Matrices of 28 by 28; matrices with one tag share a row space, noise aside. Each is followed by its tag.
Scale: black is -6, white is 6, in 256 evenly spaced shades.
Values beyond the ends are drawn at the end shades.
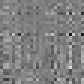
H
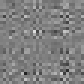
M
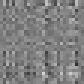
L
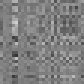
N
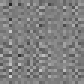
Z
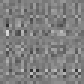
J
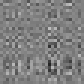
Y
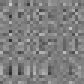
Z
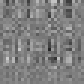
Y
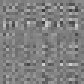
L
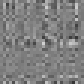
L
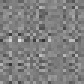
Z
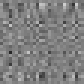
Z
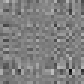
H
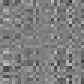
H
